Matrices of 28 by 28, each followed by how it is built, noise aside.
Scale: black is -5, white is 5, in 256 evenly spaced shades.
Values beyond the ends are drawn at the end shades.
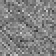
Toeplitz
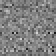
uneven rows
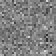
uneven columns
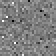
sparse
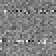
uneven rows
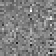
uneven columns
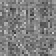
blocks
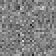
low rank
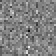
uneven columns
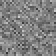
Toeplitz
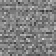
blocks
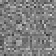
low rank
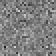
low rank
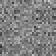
blocks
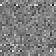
uneven rows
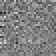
low rank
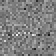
uneven rows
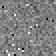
sparse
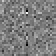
uneven columns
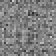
blocks
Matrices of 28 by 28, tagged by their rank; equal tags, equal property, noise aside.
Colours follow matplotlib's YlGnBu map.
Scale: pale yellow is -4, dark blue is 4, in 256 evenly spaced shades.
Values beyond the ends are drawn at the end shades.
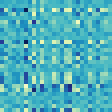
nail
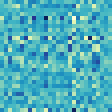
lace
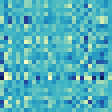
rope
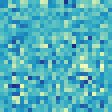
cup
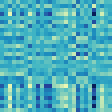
nail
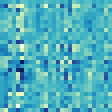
rope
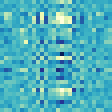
nail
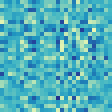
rope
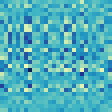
nail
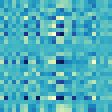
nail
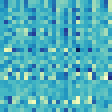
rope
